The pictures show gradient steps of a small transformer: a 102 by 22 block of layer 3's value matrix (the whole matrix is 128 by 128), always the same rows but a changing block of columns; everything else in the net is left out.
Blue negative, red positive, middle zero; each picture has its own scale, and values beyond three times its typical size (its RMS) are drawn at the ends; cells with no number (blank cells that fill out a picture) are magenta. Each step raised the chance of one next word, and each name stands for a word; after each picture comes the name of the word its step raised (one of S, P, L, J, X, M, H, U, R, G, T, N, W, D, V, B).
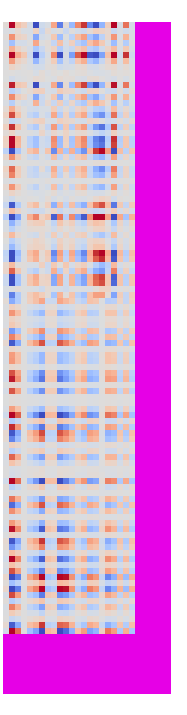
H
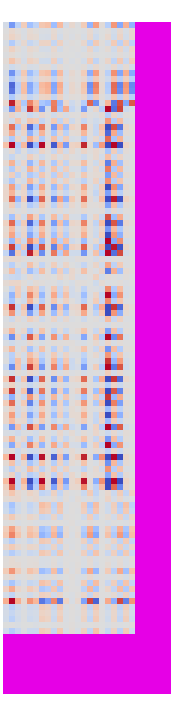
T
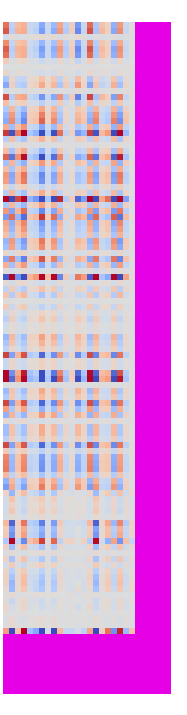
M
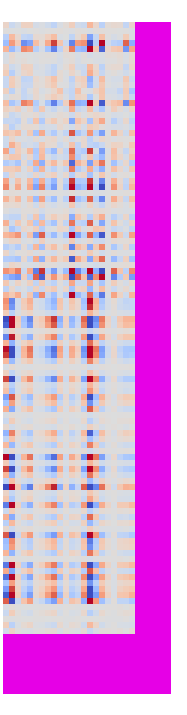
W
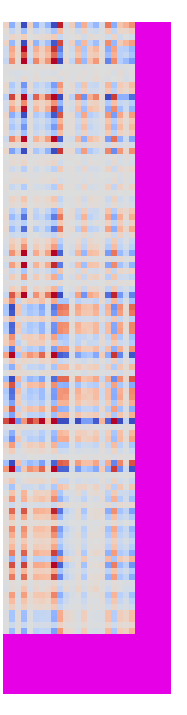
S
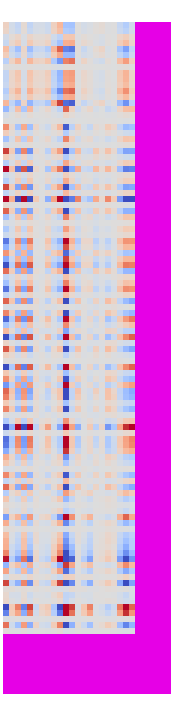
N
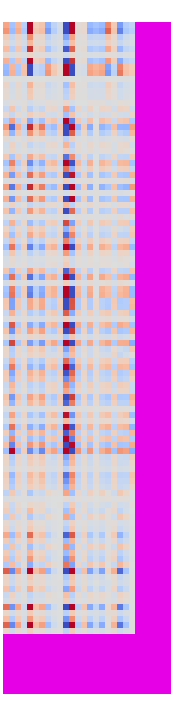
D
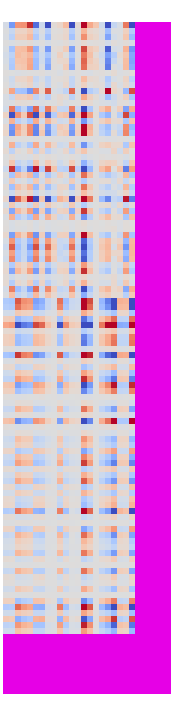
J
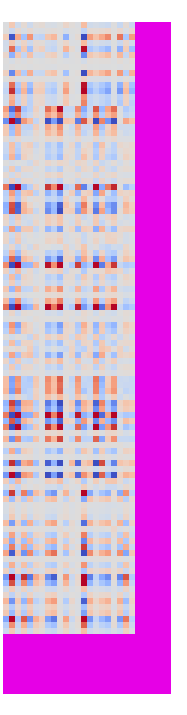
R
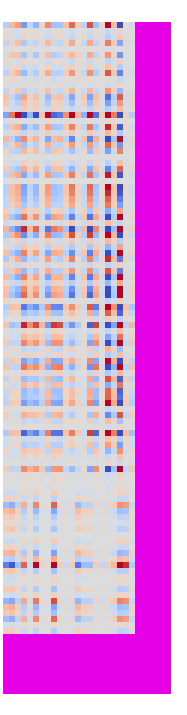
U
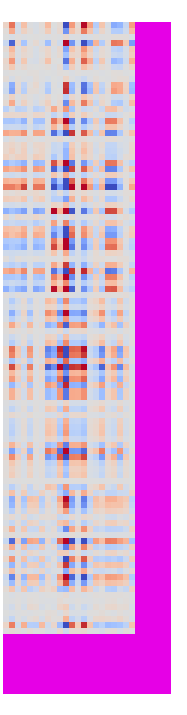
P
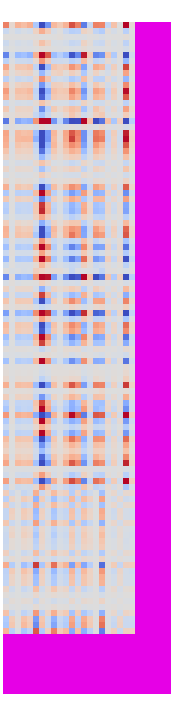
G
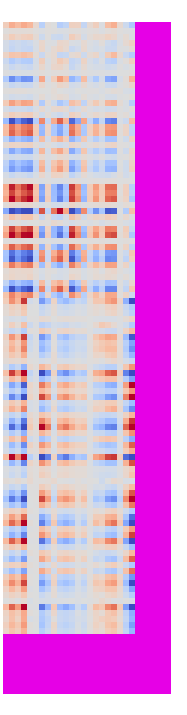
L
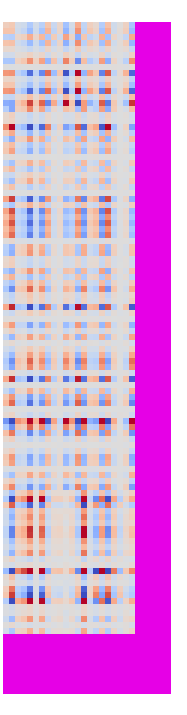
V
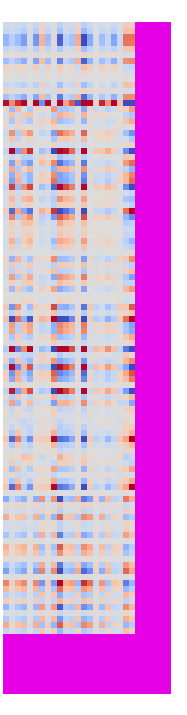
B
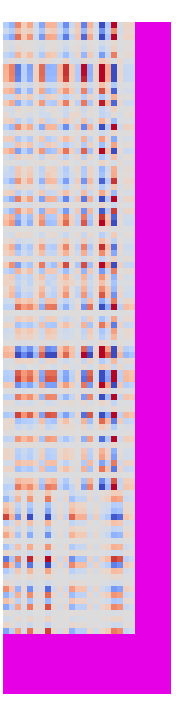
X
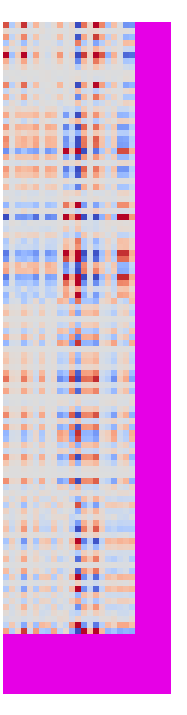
H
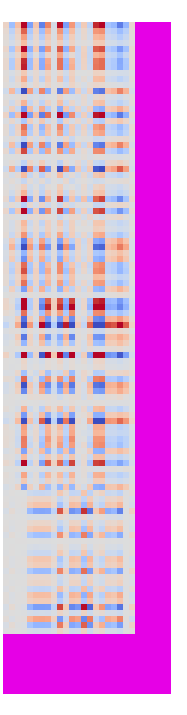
J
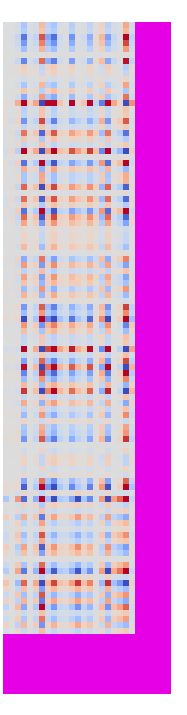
B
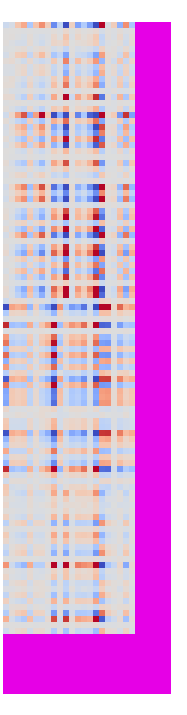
U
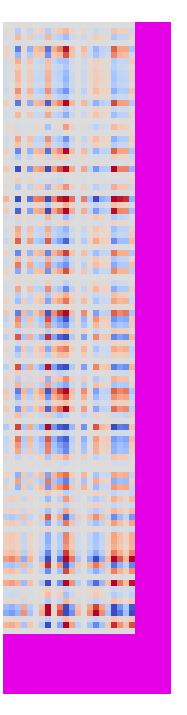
N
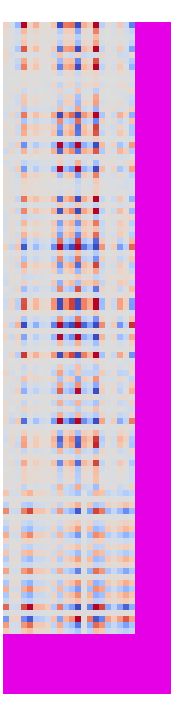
J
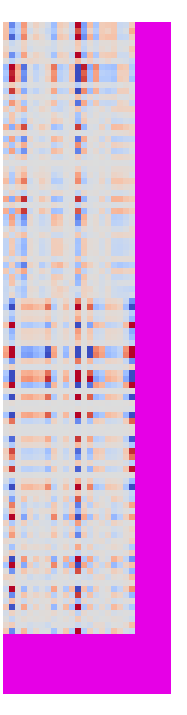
X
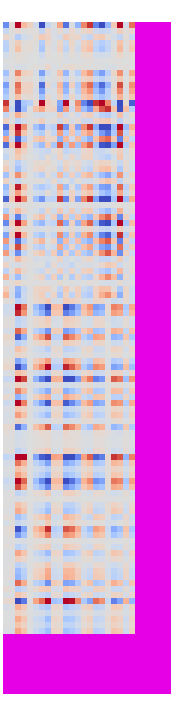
T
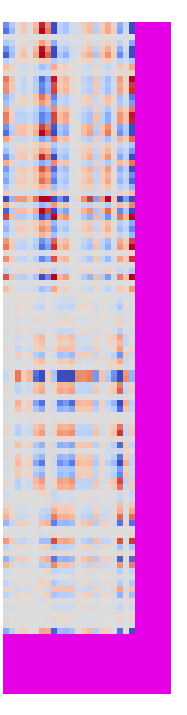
M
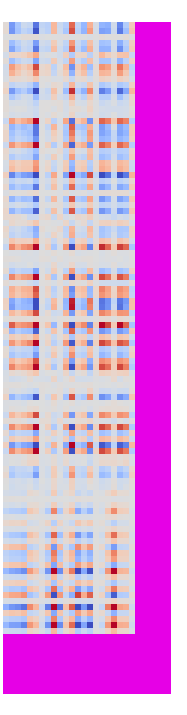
D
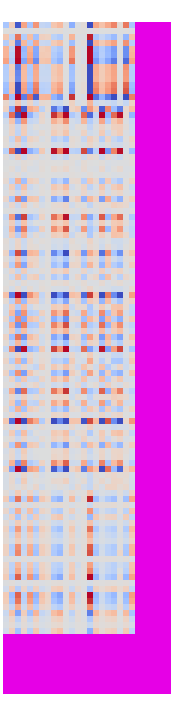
S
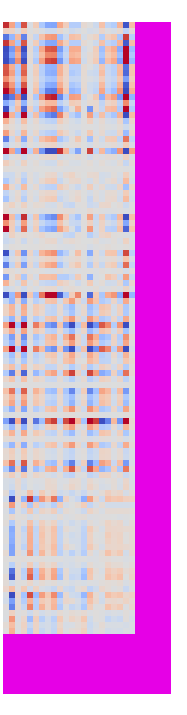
S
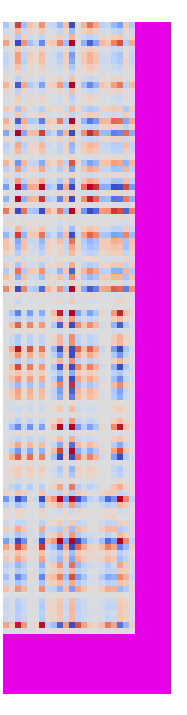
P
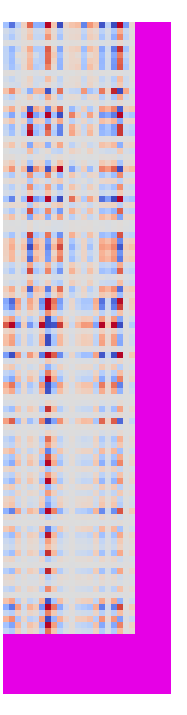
J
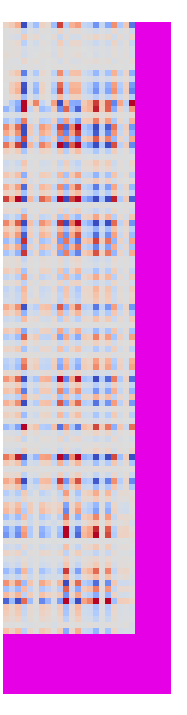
T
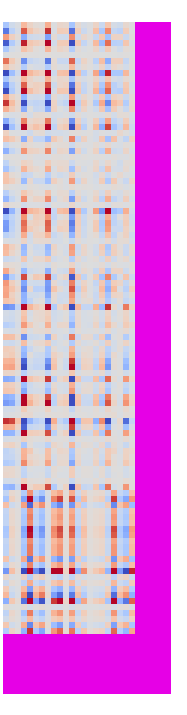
V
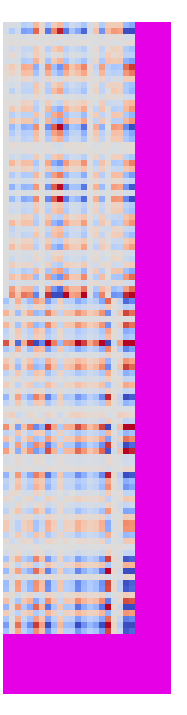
D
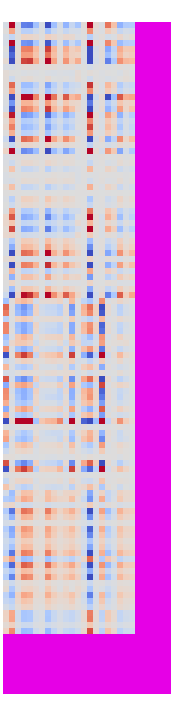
S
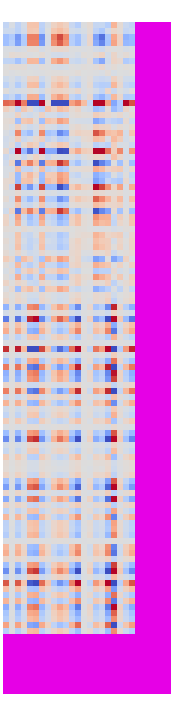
B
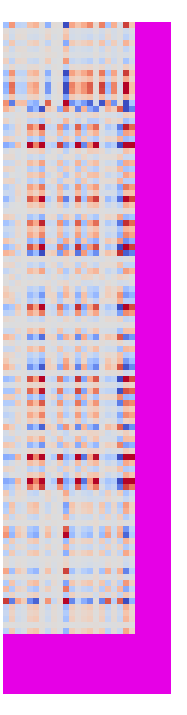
T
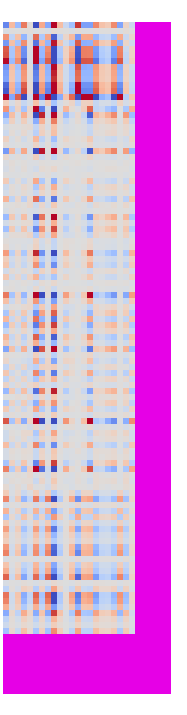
S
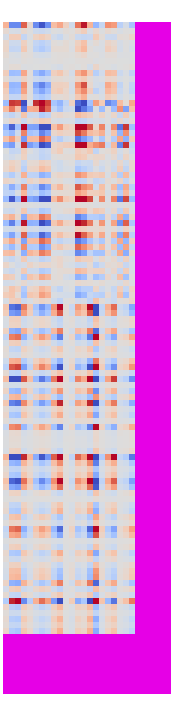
T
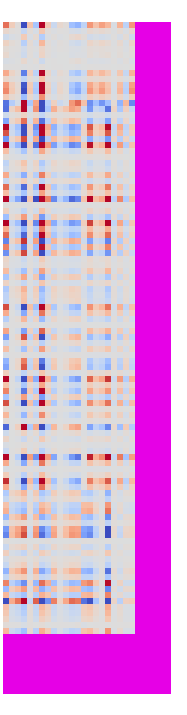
T
